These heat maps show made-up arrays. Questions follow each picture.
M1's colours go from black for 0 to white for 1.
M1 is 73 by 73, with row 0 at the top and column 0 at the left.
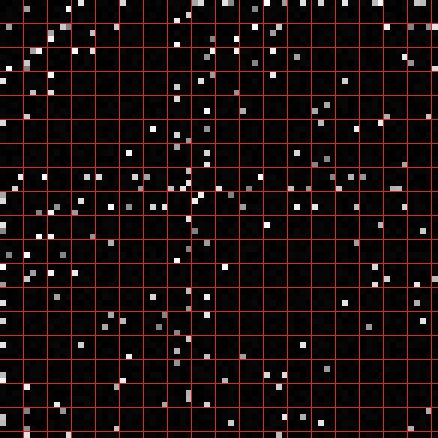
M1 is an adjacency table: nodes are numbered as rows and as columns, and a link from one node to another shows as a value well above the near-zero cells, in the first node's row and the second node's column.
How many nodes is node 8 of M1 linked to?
7
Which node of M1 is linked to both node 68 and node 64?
node 4
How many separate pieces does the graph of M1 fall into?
7
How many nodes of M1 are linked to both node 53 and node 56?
0
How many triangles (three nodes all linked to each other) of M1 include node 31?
0
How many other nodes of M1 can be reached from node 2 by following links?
11
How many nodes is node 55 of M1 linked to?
1
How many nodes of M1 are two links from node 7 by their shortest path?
9
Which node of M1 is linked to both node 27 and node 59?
node 34
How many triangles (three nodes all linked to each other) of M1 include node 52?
2
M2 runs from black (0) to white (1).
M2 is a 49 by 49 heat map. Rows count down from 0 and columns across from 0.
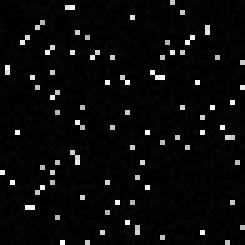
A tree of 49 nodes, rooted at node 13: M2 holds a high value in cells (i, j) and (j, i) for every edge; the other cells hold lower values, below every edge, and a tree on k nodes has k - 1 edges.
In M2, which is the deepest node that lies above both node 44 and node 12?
25
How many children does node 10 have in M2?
4
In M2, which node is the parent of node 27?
45
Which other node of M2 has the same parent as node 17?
38
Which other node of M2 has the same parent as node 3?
29
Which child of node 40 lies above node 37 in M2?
26
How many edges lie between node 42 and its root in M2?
6
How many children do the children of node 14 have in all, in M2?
4
